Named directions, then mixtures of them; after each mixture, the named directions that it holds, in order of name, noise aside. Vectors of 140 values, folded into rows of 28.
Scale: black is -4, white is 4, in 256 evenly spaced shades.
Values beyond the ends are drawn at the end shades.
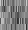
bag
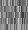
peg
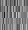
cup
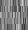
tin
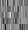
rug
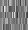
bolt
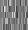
bolt.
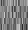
cup, tin.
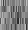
bag.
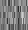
peg.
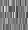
bolt.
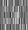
bag, rug.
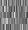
bolt, rug.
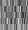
peg.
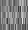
peg, tin.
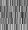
cup, peg.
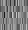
cup.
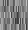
bag, rug.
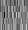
cup.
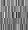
cup.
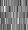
bag, bolt.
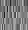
cup.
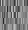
cup, rug.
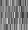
bolt, peg.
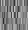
cup, rug.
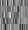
rug.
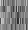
bag.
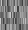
rug, tin.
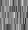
bolt, tin.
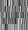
peg, rug.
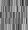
tin.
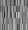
cup.
